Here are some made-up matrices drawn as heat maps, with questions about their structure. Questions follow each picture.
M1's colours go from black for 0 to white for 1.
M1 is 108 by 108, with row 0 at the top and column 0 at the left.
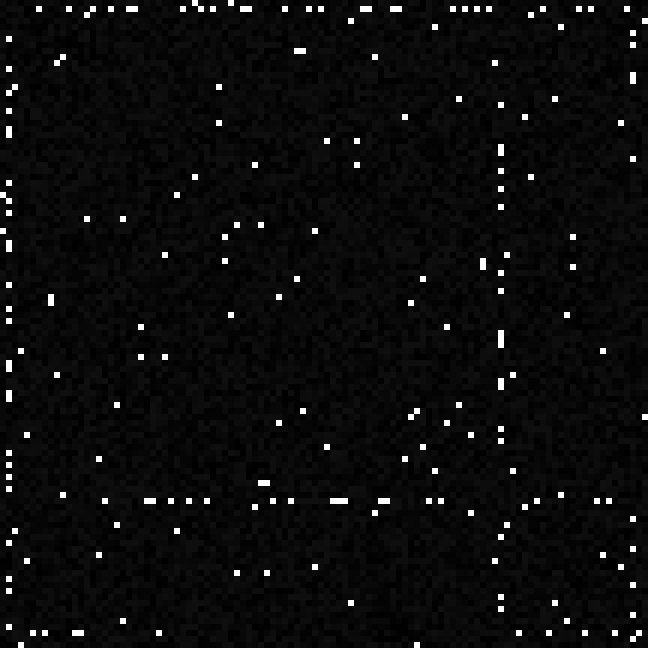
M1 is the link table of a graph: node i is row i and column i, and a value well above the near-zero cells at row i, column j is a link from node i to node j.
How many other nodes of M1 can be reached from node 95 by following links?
5
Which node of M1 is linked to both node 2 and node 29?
node 88
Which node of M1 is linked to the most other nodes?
node 1
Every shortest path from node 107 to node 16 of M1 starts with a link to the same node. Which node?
node 3
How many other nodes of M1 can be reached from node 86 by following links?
10
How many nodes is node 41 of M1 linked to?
1
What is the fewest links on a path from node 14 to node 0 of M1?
5
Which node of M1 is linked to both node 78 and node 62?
node 85
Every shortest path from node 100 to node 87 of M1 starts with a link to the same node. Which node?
node 92
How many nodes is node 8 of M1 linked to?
2
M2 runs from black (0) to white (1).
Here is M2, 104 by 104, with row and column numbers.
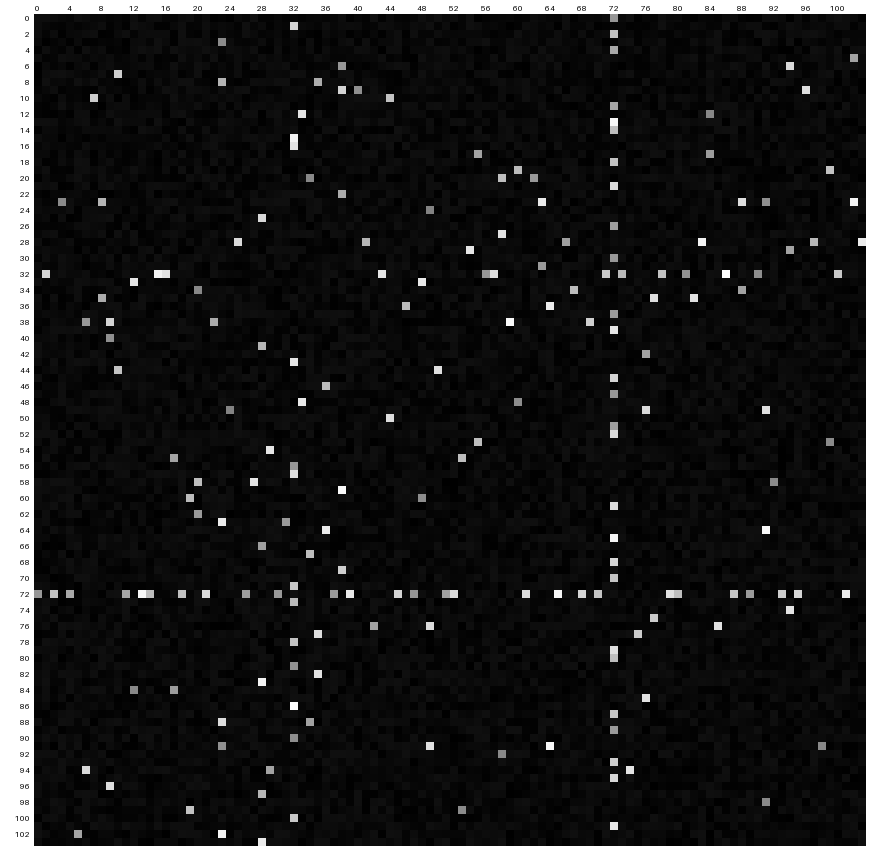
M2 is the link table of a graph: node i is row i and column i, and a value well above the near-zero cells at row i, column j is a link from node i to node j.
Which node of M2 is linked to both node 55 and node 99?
node 53
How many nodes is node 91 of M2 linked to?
4
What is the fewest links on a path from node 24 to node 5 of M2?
5
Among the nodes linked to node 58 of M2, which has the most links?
node 20
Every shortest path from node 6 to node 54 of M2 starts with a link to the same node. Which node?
node 94
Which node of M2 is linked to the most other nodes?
node 72
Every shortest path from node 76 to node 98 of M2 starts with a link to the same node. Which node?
node 49
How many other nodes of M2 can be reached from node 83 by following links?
6
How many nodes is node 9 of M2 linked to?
3
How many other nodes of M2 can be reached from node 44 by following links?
3
